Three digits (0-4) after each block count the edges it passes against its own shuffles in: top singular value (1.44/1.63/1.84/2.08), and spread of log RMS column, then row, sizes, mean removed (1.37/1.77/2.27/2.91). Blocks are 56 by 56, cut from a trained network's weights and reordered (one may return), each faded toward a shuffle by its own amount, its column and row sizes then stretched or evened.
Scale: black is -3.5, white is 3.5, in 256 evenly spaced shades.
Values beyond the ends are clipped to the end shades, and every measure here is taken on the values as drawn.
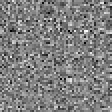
2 1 2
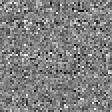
0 1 2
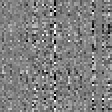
4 4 1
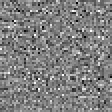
2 1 2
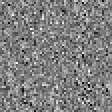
0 3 1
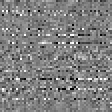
4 1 4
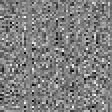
2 4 1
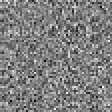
2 1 1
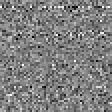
1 0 3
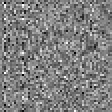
3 3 0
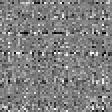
2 2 4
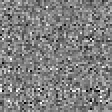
1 1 2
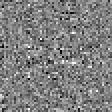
1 2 2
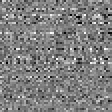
2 0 4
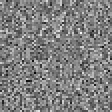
2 0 0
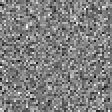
1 2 0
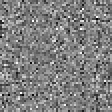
1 3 1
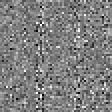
1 3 1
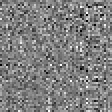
2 3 2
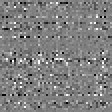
0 2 4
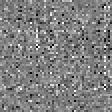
0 2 3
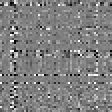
3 3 4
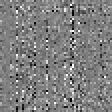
1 4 1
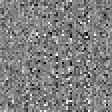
0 3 1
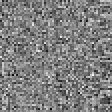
3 1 1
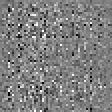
1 4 2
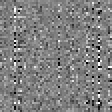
3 4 1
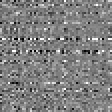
3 2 4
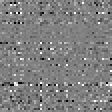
0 1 4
